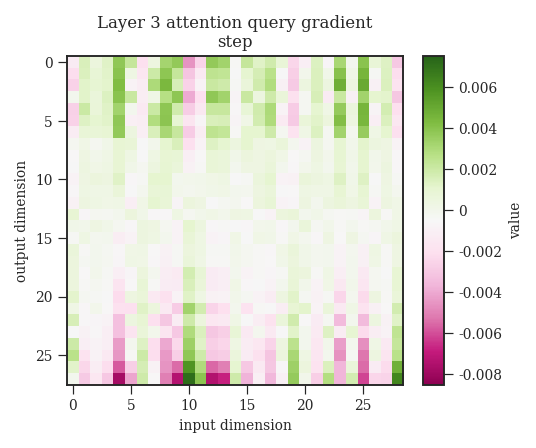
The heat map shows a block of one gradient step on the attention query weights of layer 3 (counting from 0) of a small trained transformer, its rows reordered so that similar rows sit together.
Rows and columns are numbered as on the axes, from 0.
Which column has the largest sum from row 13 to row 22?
10
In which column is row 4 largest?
25
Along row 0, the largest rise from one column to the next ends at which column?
12
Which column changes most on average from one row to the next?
5
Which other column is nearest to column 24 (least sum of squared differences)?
22
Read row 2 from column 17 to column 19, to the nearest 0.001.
0.003 -0.001 -0.003
